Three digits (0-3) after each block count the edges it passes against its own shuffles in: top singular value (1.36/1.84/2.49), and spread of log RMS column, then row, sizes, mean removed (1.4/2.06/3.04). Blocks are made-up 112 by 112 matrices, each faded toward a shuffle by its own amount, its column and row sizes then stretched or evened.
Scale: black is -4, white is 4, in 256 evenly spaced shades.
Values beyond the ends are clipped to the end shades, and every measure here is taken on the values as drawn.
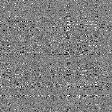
2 2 3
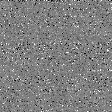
0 0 2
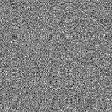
3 0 1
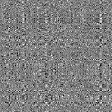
3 2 2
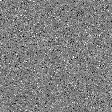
1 0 0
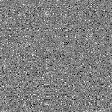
2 0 2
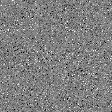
1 1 1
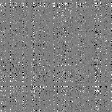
2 3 2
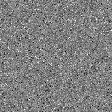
2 0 0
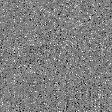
1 1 1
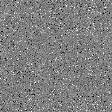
0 1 1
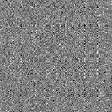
3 2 1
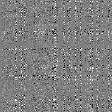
1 3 3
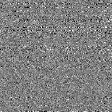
1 1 3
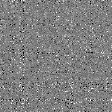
0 2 2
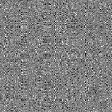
3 2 1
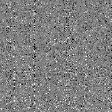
2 2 1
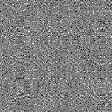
3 1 2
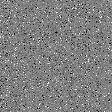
1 1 1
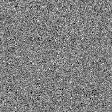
1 1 1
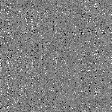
1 2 1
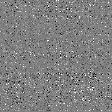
0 2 2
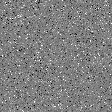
0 0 0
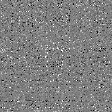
1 2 2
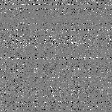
0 2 3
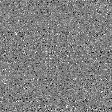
0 0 2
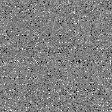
0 1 2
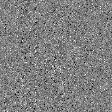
0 2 0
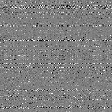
3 0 3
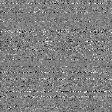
1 0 3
